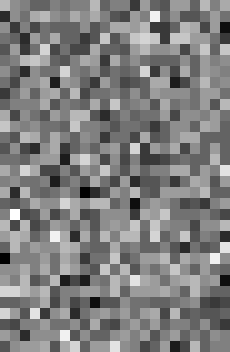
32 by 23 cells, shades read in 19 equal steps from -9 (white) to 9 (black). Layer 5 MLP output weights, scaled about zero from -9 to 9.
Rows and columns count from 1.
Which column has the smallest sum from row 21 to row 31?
7
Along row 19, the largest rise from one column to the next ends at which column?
14
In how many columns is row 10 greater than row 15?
6
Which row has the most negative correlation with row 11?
5
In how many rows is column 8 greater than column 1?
15
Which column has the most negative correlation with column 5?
1
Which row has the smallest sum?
27
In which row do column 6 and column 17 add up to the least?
22
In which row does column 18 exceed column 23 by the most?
23
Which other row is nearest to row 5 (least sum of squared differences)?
10
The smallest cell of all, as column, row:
2, 20
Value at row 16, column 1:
-3
